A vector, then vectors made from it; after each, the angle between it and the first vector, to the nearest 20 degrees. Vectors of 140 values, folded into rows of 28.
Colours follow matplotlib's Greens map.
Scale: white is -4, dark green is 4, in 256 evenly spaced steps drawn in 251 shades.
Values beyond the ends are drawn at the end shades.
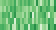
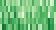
60 degrees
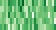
60 degrees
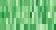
40 degrees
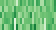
60 degrees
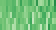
40 degrees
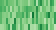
160 degrees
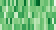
100 degrees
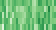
100 degrees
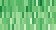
120 degrees
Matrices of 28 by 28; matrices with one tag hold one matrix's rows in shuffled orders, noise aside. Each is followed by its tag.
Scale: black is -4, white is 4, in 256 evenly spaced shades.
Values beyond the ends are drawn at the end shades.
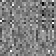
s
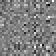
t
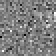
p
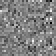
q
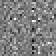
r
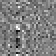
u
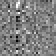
u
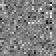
q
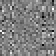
s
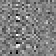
u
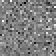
p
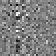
u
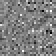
q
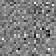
t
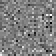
q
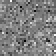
p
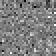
p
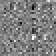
r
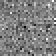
p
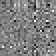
t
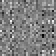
s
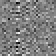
u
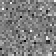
p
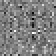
r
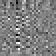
u
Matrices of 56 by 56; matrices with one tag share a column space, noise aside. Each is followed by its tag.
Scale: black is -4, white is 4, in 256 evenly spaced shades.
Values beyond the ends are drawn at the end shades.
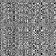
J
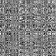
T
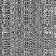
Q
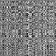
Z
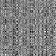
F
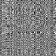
Q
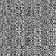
F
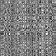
T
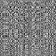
Z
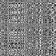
J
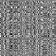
Z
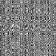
T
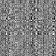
T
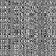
Z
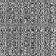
J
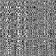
Z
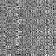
F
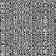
J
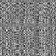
J
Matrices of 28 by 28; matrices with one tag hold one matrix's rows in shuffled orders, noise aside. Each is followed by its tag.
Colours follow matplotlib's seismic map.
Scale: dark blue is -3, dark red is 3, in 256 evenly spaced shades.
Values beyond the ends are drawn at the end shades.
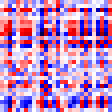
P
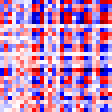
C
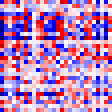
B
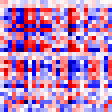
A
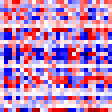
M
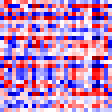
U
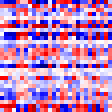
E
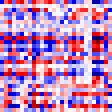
U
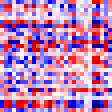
U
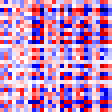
C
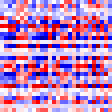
E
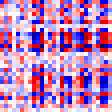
C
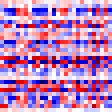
E
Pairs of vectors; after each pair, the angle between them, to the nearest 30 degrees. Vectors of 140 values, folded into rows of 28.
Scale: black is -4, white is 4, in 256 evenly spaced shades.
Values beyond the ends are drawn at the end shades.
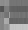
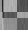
90 degrees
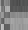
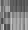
30 degrees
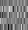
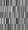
60 degrees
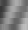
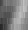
90 degrees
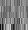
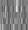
120 degrees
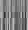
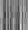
60 degrees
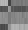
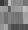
150 degrees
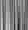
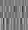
90 degrees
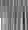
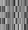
90 degrees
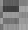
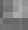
90 degrees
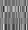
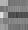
90 degrees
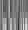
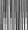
30 degrees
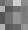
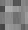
150 degrees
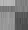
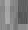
60 degrees
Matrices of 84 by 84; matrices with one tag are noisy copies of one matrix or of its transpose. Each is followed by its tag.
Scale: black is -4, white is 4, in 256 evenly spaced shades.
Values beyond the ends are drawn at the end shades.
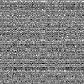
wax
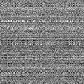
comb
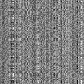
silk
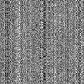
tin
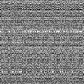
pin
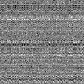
tin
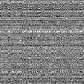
pin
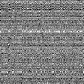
pin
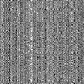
pin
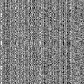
wax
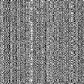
pin
